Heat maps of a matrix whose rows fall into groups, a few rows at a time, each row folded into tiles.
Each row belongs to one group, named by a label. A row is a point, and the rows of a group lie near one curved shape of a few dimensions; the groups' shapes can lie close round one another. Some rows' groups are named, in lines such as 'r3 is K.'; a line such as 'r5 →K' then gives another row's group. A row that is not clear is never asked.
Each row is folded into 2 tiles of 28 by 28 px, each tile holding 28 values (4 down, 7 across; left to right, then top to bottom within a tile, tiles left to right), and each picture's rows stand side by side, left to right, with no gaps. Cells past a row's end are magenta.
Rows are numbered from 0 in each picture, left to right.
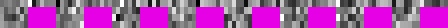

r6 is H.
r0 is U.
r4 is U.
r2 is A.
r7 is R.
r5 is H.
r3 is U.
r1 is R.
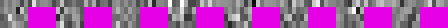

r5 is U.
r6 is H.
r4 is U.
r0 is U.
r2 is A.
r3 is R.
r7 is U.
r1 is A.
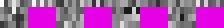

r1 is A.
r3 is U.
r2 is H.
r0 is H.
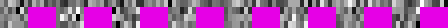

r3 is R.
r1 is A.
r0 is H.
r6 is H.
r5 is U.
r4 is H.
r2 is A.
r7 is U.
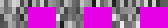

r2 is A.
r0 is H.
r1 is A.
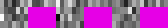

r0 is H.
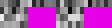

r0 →H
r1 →H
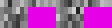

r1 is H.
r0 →U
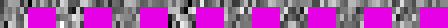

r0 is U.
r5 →A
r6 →U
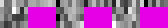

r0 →H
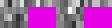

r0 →U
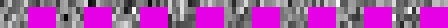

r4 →U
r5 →A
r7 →H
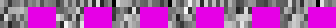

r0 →A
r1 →A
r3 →H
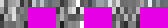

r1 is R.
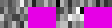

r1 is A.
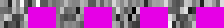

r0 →U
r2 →A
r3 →U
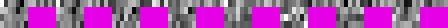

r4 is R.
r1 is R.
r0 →R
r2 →U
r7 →H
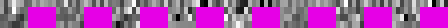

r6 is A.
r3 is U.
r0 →H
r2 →R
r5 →U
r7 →U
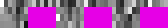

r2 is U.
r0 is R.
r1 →H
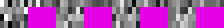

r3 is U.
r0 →A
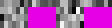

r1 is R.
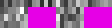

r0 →A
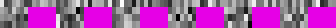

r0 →R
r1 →U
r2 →U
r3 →U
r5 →U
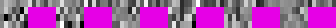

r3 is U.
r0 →A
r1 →A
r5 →U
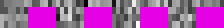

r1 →U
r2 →R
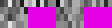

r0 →A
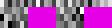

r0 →A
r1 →A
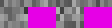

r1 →A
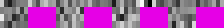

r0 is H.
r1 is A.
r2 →U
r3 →A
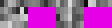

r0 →H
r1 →U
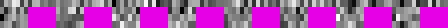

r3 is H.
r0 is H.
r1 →H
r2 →A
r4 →H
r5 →H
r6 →H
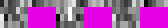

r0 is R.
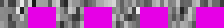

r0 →H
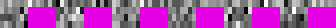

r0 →A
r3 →U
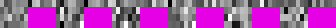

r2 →A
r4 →A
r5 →A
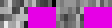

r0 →R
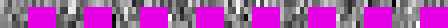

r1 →H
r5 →H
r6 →H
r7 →R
